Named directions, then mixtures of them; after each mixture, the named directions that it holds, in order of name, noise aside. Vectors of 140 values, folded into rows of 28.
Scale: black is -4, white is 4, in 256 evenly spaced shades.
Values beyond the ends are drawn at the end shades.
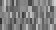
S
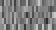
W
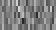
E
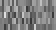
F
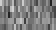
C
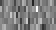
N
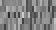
C, E, F.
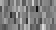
N.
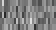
F, W.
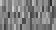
C, E, F.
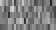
C.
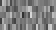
F, S, W.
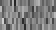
E, W.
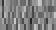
F, W.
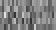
F.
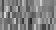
F, N.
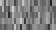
C.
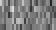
C.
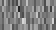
E.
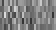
F.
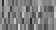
F, W.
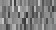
C, E, W.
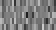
S, W.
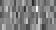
N.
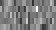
N.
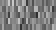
C, E, N.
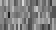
C, F, N.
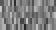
E, N, W.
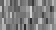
N, S, W.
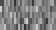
N, W.
